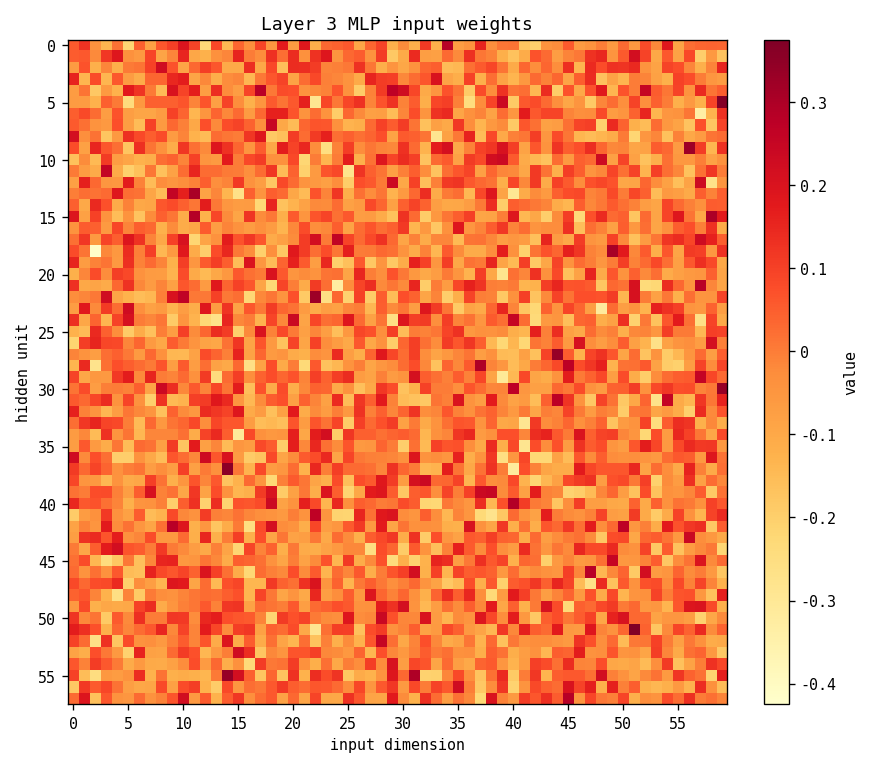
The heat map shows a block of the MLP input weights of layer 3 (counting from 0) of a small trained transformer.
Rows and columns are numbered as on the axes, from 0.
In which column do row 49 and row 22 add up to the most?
22
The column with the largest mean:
28
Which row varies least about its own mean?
16
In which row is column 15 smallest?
34
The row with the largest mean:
9
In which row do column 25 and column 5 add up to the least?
11
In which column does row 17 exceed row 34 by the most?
24
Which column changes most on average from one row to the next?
57
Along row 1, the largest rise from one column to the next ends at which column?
31
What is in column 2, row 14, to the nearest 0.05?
0.15
